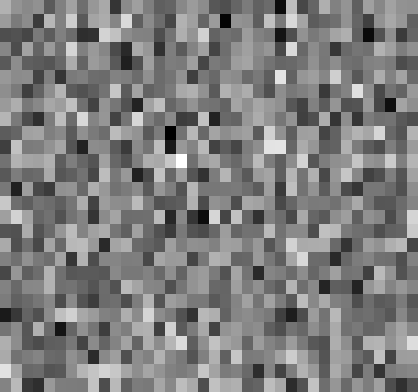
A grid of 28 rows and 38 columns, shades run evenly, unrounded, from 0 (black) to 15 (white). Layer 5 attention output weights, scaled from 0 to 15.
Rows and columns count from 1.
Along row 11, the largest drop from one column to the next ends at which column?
16
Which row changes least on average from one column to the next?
5
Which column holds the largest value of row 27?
1
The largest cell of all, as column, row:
17, 12
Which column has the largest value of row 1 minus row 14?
2
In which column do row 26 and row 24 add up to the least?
6
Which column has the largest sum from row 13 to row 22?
28
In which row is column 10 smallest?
18
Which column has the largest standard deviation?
27
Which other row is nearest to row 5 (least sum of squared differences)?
22
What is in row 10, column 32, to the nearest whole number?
9
